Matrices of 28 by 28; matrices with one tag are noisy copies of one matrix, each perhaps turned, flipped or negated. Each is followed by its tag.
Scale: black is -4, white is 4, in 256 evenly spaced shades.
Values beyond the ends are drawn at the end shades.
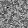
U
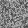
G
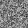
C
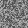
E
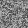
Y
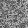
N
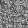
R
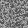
G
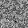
U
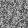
U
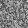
G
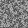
U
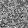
G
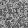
N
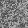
N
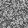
E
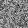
U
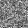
Y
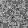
N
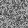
E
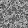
U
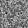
Y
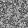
U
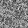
E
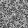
U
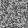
Y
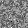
U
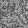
Y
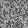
G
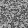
G
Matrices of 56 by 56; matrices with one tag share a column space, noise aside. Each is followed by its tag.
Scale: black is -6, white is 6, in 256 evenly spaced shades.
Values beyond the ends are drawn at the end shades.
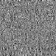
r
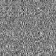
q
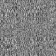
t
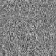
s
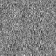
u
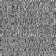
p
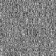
p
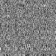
u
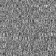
s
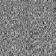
q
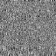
r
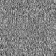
t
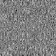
r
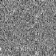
r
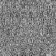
p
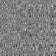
u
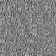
p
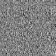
q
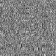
u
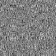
s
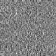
q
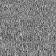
s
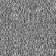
t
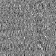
u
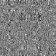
r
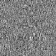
s
